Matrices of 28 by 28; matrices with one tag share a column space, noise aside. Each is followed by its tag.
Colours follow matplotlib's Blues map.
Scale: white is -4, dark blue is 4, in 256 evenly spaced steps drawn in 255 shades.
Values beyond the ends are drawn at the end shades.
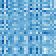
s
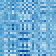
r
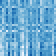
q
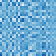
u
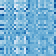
s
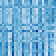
q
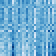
q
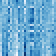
q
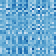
s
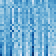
q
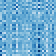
r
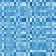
u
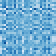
s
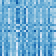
q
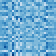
u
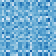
u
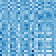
r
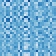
u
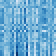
q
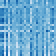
q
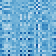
r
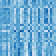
q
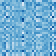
u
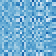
u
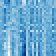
q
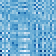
r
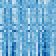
q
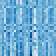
q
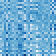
r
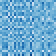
u
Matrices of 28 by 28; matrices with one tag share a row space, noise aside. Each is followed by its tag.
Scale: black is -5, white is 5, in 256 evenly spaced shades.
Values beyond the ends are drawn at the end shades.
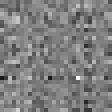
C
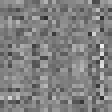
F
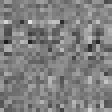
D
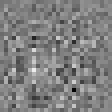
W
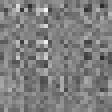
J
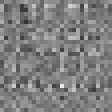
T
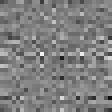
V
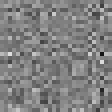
F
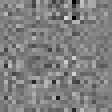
W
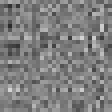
F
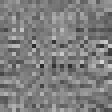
V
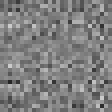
F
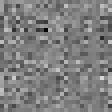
J
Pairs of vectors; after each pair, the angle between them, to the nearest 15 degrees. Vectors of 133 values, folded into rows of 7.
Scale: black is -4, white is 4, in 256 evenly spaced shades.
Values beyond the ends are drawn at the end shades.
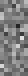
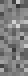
135 degrees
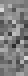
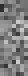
135 degrees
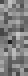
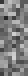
60 degrees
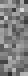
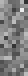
60 degrees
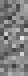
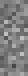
30 degrees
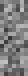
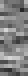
105 degrees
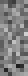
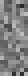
90 degrees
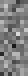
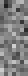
135 degrees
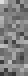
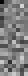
150 degrees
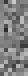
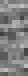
120 degrees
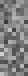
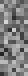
165 degrees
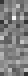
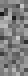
120 degrees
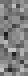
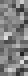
120 degrees
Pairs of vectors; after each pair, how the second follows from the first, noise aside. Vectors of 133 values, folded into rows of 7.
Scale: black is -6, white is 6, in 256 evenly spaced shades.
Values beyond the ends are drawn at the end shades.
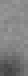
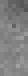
reversed, shrunk.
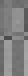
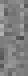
reversed, partly zeroed.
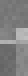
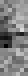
reversed, negated, scaled up.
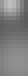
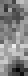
reversed, negated, scaled up.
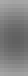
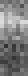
wrapped around, scaled up.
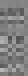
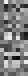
reversed, negated, scaled up.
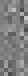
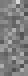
shuffled.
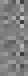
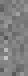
reversed, partly zeroed.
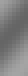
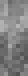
wrapped around.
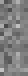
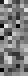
negated, scaled up.
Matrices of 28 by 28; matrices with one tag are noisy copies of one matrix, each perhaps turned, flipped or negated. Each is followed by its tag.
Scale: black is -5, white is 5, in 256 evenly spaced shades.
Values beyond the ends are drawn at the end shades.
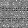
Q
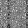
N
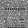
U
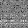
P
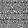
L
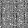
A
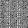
Q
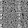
N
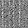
L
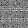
Q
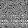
P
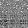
P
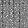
L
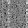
N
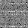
A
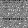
U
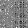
P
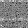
N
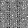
Q
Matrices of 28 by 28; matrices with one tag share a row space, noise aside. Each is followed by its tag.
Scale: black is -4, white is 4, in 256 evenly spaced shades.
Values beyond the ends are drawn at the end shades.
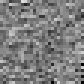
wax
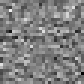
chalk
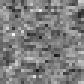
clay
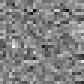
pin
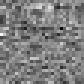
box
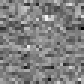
wax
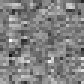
wax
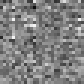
pin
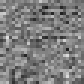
box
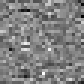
wax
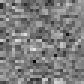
box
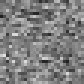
box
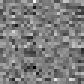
pin
